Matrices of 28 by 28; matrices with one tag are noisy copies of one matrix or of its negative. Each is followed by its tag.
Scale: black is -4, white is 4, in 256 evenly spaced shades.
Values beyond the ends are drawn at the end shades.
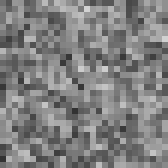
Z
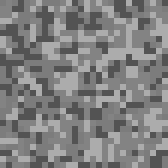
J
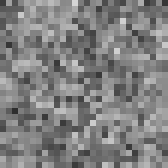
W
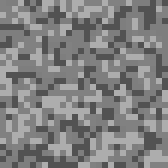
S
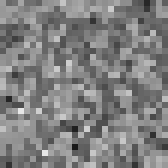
S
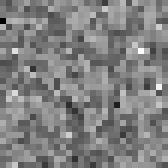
Z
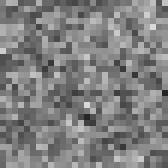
S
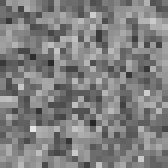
S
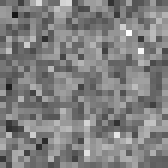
J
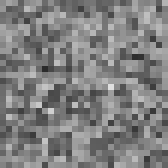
S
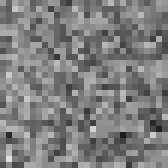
J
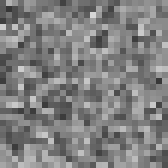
S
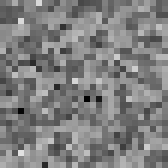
S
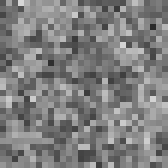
W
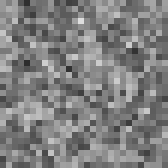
W
